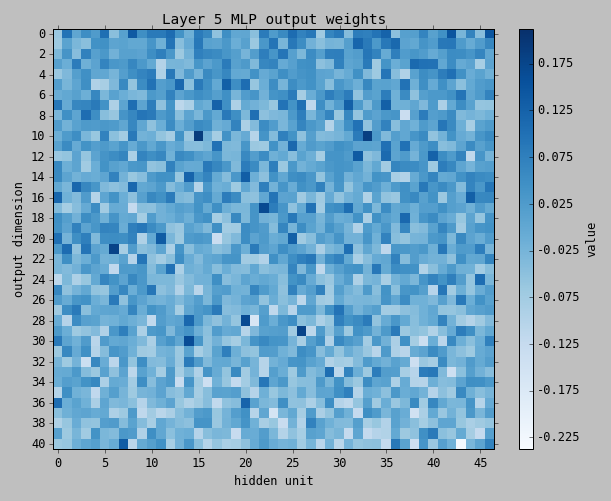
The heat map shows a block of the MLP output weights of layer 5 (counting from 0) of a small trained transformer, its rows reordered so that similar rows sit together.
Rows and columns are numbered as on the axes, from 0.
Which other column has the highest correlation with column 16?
19
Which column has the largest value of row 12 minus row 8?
32
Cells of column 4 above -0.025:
29
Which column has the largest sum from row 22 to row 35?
14
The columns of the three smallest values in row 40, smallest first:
43, 38, 35
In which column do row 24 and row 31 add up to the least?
0
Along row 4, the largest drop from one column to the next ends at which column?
11
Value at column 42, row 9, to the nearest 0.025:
0.05
